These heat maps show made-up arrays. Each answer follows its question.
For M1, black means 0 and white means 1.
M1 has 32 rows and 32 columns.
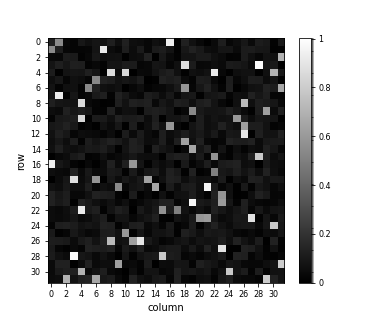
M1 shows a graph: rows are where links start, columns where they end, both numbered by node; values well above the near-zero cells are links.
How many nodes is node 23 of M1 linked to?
3
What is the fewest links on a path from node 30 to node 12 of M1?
4
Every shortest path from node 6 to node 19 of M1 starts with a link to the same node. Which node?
node 31
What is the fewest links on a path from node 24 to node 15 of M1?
4
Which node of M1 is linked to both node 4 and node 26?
node 8
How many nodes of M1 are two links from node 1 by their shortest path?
1
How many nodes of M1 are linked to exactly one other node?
11
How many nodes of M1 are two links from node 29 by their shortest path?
3
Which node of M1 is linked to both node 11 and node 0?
node 16
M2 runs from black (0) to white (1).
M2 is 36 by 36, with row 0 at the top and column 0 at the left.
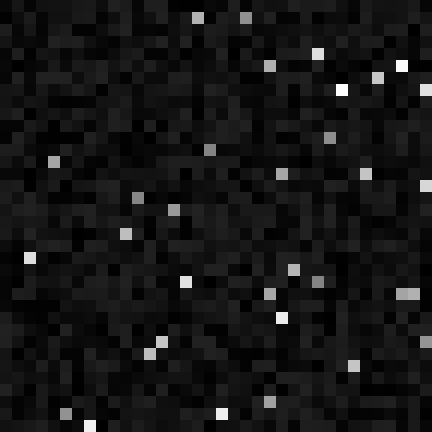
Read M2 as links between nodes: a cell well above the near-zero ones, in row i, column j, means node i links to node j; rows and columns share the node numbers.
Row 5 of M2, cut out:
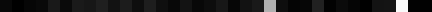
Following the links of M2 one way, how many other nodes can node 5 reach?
5
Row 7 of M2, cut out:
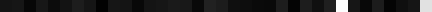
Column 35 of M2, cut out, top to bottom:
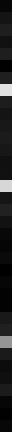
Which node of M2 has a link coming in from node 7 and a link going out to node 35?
node 28
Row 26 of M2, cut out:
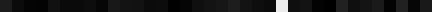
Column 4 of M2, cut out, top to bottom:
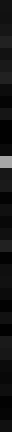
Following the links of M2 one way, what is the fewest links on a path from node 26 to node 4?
7
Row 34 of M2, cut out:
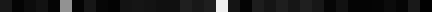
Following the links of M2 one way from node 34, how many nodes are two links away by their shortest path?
2
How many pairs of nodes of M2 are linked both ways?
3
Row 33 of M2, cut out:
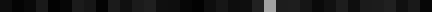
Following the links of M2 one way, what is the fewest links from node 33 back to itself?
3
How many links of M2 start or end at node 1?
2
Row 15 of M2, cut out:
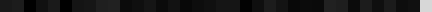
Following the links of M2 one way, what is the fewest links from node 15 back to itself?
8
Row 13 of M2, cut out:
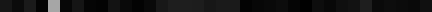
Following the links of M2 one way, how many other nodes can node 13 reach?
7
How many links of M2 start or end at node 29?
2
